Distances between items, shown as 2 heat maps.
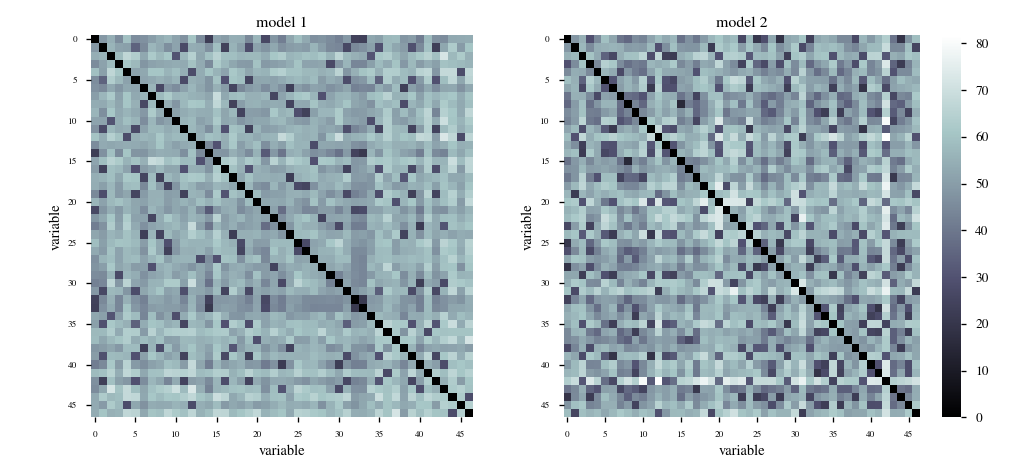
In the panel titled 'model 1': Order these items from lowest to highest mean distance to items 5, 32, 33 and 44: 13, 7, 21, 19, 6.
21, 19, 6, 13, 7
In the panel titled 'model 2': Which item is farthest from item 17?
42
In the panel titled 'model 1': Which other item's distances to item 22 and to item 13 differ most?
15
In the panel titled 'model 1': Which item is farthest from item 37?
46
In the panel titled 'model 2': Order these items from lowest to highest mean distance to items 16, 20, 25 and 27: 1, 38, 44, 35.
44, 38, 35, 1
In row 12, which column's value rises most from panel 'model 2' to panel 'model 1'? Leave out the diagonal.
46
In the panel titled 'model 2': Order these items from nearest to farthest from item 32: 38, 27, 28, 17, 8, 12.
28, 38, 8, 17, 12, 27
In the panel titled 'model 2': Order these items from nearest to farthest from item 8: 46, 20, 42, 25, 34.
25, 34, 46, 20, 42
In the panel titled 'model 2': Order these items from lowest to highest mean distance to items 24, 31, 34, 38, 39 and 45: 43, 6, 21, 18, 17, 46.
6, 43, 46, 17, 21, 18
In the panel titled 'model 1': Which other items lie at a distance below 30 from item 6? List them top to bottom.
8, 17, 24, 38
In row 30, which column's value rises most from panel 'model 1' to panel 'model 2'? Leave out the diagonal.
40
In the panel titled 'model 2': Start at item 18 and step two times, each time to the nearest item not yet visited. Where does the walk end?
9
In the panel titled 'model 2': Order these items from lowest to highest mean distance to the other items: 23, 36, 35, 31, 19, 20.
36, 23, 35, 19, 20, 31
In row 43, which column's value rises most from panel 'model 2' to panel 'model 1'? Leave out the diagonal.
10
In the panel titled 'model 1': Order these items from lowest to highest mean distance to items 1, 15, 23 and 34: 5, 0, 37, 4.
0, 5, 37, 4
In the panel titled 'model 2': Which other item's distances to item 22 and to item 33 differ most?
41
